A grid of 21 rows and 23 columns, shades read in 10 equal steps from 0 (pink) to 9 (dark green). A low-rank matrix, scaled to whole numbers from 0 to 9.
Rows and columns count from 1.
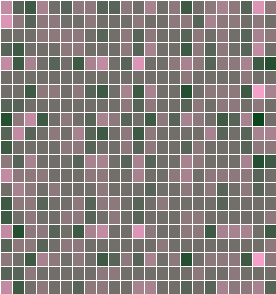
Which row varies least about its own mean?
6
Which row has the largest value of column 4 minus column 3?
9
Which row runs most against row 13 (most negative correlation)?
11
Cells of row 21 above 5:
5
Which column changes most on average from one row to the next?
22
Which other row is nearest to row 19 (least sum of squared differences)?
7
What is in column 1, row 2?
1
